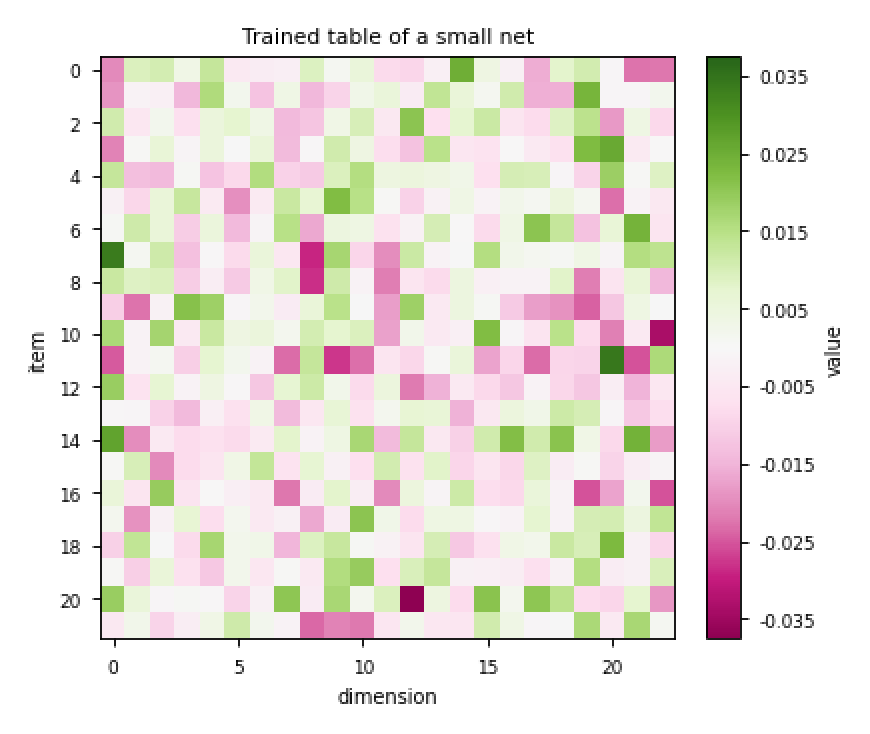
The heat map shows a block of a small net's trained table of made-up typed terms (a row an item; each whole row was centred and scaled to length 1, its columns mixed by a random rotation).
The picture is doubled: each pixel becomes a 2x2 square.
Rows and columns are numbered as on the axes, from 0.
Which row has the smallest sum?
11
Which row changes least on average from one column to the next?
13
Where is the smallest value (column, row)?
12, 20
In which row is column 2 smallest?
15
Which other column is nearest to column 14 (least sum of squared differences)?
2
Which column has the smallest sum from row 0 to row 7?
8
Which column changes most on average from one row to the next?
0
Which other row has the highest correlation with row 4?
17
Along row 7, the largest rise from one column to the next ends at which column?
9
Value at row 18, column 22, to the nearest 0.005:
-0.01
